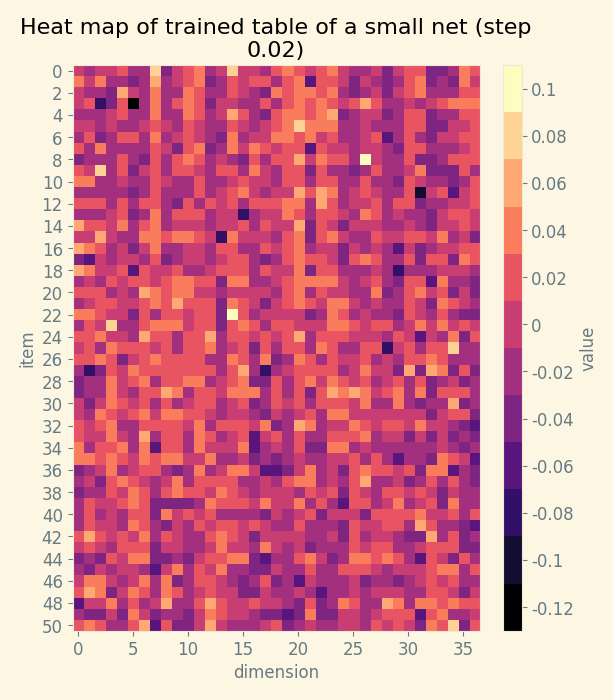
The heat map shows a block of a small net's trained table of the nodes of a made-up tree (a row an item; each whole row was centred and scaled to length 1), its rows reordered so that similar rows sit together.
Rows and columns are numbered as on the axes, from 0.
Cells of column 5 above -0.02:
27
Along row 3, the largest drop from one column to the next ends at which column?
5
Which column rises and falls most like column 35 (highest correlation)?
7
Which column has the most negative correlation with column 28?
19
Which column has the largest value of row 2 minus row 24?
31
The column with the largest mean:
20
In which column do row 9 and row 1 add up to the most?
2
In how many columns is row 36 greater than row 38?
14
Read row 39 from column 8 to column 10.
-0.04 -0.04 -0.04
